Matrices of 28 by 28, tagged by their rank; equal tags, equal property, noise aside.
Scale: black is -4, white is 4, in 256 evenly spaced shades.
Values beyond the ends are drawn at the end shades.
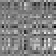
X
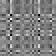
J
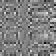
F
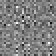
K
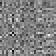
F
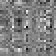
F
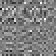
F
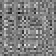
K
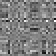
F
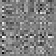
F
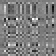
X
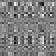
X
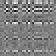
J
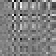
J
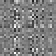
X
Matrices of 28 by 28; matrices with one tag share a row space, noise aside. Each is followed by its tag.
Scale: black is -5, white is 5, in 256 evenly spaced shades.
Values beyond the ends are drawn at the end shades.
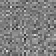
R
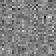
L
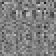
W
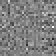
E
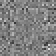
E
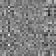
E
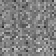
W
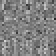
W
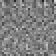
W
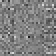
E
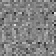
W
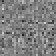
L
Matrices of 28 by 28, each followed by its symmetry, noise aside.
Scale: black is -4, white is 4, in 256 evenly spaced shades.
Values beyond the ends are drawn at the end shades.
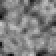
symmetric across the other diagonal.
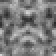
mirrored left to right.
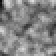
no symmetry.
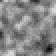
symmetric.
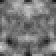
mirrored left to right.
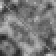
symmetric across the other diagonal.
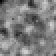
symmetric.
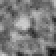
symmetric.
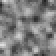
antisymmetric.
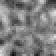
antisymmetric.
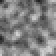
symmetric.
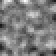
no symmetry.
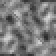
same after a half turn.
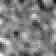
antisymmetric.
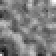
symmetric across the other diagonal.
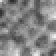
symmetric.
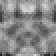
mirrored left to right.
